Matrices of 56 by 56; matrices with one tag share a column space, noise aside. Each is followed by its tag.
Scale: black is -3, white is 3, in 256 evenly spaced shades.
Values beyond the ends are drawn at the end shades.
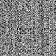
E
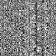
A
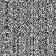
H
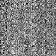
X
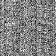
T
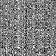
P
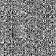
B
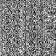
B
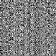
H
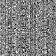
P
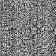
E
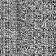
P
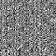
A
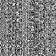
X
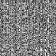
A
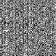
T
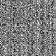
T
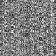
H
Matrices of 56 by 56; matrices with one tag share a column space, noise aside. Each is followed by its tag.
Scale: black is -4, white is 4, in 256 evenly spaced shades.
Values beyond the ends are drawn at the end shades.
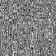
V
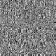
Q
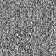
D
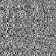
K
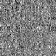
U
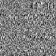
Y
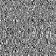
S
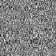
S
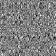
Y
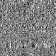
U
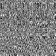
Y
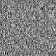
K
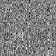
V
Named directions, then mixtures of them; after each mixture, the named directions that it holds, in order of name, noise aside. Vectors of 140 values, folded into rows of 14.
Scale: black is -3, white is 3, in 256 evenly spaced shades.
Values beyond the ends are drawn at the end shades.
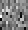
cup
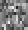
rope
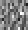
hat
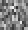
hat, rope.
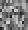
cup, rope.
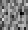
cup, hat.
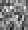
cup, hat, rope.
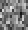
cup, rope.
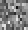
cup, rope.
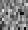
cup, hat.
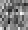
cup, hat, rope.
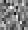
hat, rope.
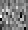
cup.
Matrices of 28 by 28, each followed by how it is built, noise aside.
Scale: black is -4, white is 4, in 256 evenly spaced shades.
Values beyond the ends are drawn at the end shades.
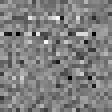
uneven rows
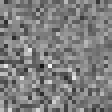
lower triangular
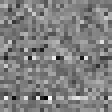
uneven rows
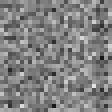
repeating rows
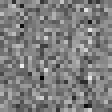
uneven columns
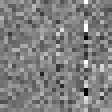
uneven columns
